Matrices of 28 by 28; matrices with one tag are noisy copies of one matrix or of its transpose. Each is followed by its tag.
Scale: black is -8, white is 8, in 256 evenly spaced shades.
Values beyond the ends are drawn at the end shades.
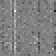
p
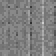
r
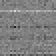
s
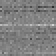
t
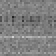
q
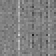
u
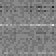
t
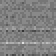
r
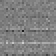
r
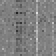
q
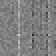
u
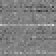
t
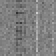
q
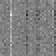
s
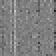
p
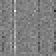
p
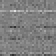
s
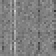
p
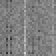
t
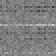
t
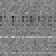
q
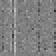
p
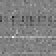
q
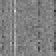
p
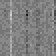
s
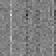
s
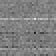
u
